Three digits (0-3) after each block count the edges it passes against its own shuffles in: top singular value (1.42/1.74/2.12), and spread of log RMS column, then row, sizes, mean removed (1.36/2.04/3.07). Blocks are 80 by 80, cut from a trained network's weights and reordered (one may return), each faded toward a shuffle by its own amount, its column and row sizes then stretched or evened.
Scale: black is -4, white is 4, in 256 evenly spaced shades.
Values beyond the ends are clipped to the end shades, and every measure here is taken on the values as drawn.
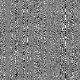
1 3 0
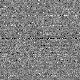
2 0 2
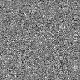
2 0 0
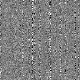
1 3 0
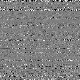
0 0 3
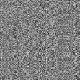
3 2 0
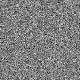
0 0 1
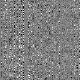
1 3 0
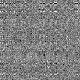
3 1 1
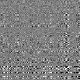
3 2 3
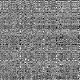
3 2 1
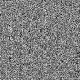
1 1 0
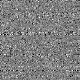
2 0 2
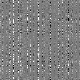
2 3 1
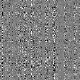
1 3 2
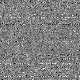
1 0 2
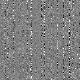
1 3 0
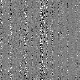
0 3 0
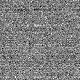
2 0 0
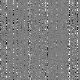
2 3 1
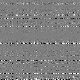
3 1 3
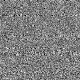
0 0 2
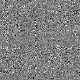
1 1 2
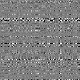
3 1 3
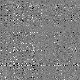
1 2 2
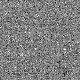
0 1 1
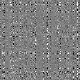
2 3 2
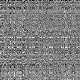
3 2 2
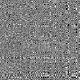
3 2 2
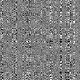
3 3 2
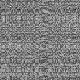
3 1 0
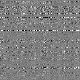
2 1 3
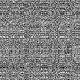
3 1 1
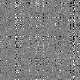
2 3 2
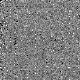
0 2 1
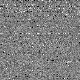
1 1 2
